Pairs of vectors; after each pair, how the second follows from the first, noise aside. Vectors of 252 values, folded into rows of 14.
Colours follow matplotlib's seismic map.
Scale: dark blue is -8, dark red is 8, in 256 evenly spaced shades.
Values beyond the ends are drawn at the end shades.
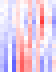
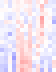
shrunk.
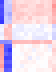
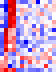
wrapped around, negated, scaled up.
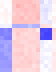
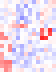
negated, partly zeroed.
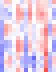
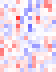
wrapped around, partly zeroed.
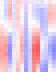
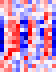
wrapped around, negated, scaled up.
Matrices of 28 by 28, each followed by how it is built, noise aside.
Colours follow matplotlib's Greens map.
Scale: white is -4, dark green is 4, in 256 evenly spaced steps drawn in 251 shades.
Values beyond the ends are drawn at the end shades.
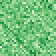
Toeplitz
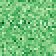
uneven rows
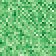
Toeplitz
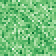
Toeplitz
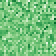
upper triangular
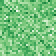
Toeplitz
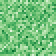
Hankel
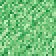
Hankel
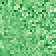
upper triangular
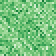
Toeplitz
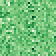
uneven columns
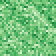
Toeplitz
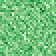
Toeplitz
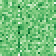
uneven columns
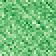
Toeplitz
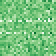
uneven rows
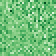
upper triangular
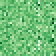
uneven columns
